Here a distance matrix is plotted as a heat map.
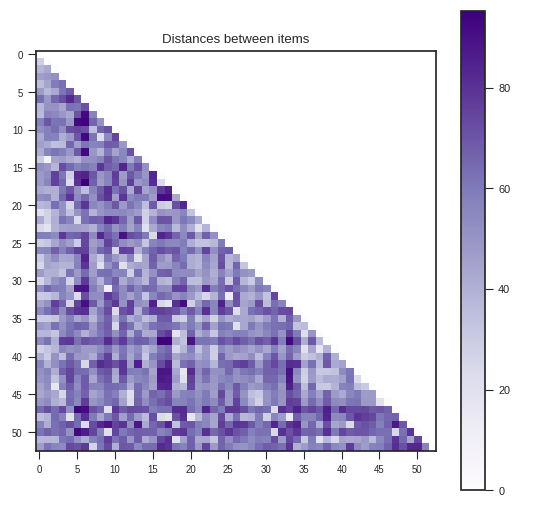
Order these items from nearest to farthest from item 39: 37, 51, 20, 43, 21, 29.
37, 51, 21, 43, 29, 20
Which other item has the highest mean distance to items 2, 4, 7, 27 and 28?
6
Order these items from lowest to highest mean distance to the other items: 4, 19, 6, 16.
4, 19, 16, 6
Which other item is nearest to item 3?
45
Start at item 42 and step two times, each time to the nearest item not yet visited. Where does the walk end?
43
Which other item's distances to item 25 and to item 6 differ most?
32
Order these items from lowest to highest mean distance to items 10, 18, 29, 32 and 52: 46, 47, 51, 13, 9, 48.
51, 46, 13, 48, 9, 47
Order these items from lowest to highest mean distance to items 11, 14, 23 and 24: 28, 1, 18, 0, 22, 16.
1, 0, 28, 22, 18, 16
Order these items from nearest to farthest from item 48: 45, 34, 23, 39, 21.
21, 23, 39, 45, 34
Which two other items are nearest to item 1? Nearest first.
14, 23
